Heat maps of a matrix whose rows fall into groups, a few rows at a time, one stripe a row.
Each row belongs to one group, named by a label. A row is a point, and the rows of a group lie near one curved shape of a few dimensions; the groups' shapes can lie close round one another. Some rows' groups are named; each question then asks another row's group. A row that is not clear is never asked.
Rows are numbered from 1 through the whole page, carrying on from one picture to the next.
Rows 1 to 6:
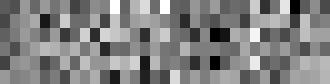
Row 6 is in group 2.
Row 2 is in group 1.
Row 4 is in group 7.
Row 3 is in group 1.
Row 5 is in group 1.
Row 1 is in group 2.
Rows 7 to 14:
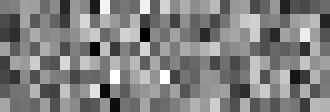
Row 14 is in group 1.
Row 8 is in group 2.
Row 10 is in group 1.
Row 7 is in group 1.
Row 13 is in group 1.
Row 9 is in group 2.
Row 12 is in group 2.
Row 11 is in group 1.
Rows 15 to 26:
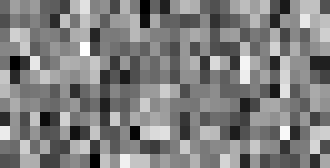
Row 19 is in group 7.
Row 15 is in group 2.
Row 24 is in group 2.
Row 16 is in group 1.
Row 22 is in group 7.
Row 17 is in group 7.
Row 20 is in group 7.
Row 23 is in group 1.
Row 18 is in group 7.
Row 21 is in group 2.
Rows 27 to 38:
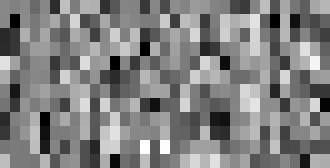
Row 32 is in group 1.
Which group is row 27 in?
1
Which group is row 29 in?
2
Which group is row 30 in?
2
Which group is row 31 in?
2
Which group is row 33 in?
7
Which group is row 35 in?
1
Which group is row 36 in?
1
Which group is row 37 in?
1
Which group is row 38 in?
1
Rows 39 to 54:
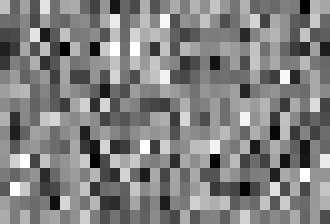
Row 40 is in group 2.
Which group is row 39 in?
1
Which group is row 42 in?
2
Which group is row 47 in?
7
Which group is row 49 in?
1
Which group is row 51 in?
2
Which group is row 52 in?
7
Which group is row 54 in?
7
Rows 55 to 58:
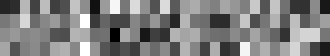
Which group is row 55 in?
2
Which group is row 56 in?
7
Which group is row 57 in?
2
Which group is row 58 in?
7
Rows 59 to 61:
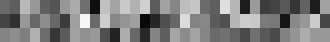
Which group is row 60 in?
2
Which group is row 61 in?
2
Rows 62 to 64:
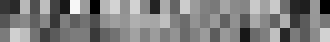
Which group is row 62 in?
2
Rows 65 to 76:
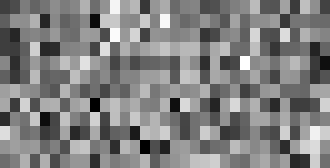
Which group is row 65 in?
2
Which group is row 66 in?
1
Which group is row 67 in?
2
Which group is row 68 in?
7
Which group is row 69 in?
7
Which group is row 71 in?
7
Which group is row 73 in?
1
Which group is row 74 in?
2
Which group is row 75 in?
2
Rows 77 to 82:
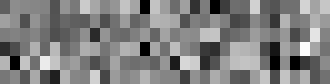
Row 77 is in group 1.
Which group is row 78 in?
2
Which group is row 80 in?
2
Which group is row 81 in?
7
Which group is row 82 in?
1
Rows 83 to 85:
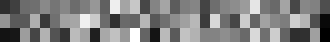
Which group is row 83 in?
2
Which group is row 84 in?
7
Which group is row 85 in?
2
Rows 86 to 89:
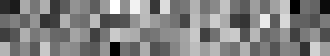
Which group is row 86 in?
2
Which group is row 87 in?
1
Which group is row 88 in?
2
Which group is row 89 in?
1
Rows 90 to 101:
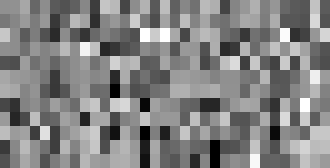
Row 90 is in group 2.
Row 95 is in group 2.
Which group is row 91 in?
2
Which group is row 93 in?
7
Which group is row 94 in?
2
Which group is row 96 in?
2
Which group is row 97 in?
2
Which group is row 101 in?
1
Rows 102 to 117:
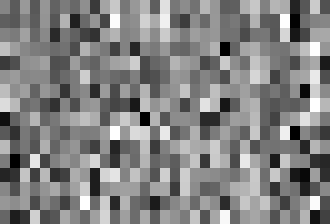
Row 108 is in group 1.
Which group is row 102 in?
2
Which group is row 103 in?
2
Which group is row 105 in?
2
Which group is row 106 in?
2
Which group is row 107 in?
2
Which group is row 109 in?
2
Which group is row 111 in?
2
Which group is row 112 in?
1
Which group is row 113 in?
7
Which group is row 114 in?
2
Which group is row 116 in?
2
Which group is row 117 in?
7
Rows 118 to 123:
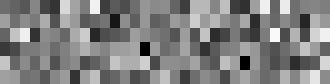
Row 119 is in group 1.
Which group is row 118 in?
1
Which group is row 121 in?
2
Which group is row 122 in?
7
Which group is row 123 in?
2
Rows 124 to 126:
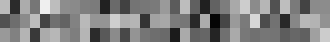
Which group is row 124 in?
7
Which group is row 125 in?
1
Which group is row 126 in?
7
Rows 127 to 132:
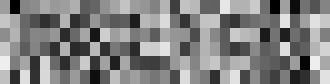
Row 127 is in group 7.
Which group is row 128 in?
2
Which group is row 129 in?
1
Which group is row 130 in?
2
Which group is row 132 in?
7
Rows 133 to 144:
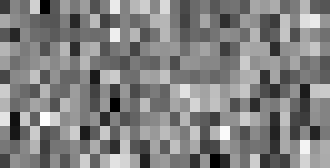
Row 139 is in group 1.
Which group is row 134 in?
2
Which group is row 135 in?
2
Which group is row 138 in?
1
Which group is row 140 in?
1
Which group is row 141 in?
7
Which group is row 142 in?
7
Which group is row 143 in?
2
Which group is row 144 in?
1
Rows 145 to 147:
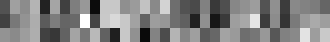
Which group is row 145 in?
1
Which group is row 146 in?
1
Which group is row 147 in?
2
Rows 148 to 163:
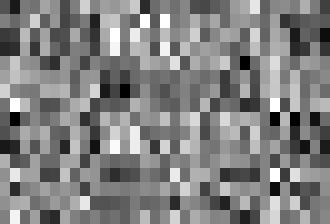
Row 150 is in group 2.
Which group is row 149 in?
1
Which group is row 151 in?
2
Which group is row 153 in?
7
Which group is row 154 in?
7
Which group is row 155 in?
7
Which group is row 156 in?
7
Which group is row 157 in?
2
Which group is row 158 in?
2
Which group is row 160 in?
7
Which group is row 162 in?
7
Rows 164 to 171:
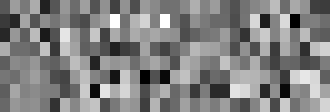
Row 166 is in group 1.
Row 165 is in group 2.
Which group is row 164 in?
7
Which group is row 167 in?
1
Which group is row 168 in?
7
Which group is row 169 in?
2
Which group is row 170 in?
1
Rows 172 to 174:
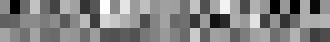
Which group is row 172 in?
7
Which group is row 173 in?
1
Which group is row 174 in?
7
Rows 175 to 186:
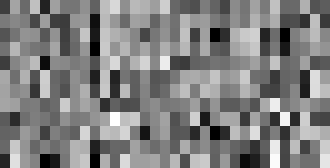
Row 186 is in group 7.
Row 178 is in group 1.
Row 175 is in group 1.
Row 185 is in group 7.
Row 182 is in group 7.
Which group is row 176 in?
2
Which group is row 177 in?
1
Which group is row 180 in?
1
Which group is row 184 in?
1
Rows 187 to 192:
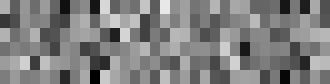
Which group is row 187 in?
1
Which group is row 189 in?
2
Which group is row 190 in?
7
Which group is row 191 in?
7
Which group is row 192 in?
1
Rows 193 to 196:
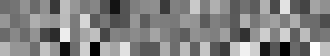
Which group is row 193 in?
1
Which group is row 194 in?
7
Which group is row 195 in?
1
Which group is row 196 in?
1
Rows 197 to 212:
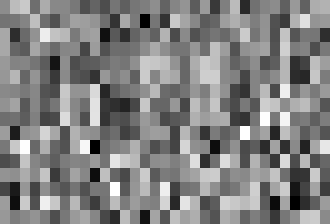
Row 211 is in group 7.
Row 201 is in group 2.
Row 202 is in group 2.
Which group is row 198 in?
2
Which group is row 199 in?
7
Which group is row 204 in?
7
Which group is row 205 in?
1
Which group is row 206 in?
7
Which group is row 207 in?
7
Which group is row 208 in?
2
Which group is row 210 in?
2
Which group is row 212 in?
2
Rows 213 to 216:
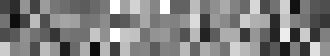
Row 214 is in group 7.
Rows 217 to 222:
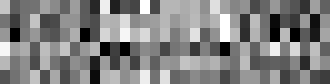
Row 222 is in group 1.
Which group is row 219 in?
7
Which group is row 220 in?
7
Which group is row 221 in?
1
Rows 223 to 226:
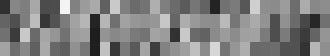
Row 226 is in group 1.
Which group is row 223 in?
1
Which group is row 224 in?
7
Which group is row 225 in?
7
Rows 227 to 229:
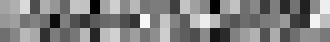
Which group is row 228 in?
2
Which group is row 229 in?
1
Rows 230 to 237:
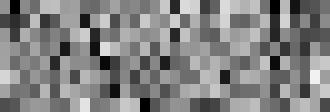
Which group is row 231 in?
7
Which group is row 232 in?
7
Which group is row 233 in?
1
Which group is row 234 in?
1
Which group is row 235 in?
2
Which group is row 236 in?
1
